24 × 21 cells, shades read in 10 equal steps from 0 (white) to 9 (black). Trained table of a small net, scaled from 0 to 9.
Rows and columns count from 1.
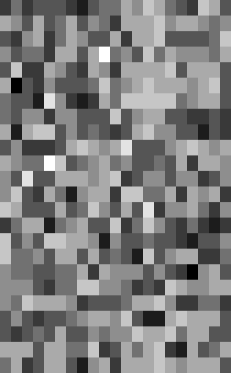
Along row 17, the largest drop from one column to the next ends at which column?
14
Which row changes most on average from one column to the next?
13
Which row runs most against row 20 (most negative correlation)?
10
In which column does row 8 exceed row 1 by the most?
19
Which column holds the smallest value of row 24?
15
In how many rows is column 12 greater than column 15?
11
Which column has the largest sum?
4
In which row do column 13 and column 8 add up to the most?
17
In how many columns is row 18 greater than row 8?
10
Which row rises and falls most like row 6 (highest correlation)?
7
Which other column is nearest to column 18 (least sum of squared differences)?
9
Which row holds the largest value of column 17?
23
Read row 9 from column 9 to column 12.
5 6 7 6
